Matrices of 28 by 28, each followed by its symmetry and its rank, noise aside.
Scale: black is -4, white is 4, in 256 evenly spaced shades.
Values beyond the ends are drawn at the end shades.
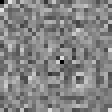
symmetric, rank six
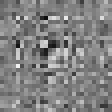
symmetric, rank three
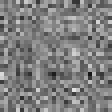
antisymmetric, rank four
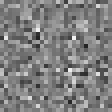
no symmetry, rank four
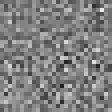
no symmetry, rank six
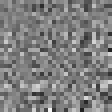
antisymmetric, rank four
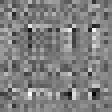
no symmetry, rank three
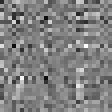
no symmetry, rank three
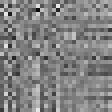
no symmetry, rank three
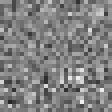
no symmetry, rank six
